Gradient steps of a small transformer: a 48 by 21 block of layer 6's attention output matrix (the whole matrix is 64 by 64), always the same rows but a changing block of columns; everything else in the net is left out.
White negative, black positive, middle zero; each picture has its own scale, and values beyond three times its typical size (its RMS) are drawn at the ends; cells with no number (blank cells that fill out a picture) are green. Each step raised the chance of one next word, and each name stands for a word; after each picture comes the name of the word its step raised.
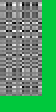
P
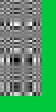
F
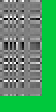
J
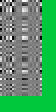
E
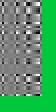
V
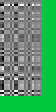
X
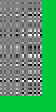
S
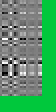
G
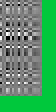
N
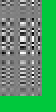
N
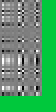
F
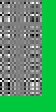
S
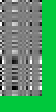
F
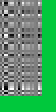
S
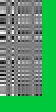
V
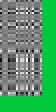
F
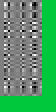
P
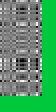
F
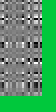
J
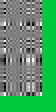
F
